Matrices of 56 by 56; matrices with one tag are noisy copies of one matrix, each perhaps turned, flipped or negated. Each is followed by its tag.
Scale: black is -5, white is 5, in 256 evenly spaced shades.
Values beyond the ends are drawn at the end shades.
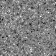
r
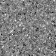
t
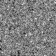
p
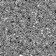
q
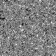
p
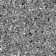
p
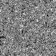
p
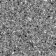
t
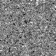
p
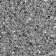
t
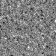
q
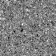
p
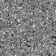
p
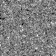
p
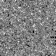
p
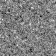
r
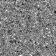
q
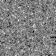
p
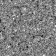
q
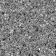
t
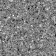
q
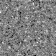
q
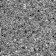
r
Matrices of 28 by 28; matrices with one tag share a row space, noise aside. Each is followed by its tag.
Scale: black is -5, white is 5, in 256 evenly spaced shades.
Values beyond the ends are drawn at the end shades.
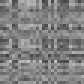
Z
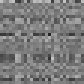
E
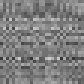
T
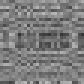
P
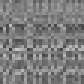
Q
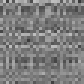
T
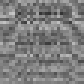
P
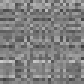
E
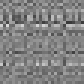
Q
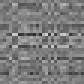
Z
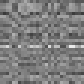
Z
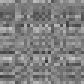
E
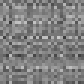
Q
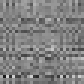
T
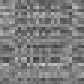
P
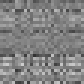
E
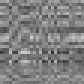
Z
